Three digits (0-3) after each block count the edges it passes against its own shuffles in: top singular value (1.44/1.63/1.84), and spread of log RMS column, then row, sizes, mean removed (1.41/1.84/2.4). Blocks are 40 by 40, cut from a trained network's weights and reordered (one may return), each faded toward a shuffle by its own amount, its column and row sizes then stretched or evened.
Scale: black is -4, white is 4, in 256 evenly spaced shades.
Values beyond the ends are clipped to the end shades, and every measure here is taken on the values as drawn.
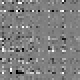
1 3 3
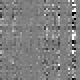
3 3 0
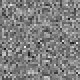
1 1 1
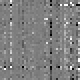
2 3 1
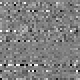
1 1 3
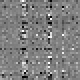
2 3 2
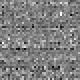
1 1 2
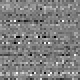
1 0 3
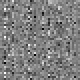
1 3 0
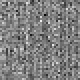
1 0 0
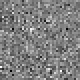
0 2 1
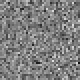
0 0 0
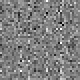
1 2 0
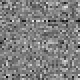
2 1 2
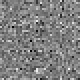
1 1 2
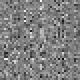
2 3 0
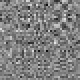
3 1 2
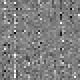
0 2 1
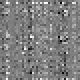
1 3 2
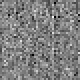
0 0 0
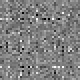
1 2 2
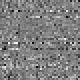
0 1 3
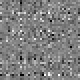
1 3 2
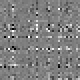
2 3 3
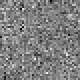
0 1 0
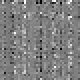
2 3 2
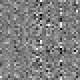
2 3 0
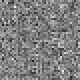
0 1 0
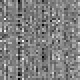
2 3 0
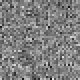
1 0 1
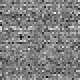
1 1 1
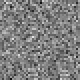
0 0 0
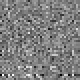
2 0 2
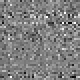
0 1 3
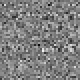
1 0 2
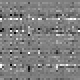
3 2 3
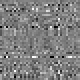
2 1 3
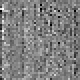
2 2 1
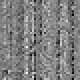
3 3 0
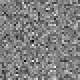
0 2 0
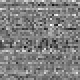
2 0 3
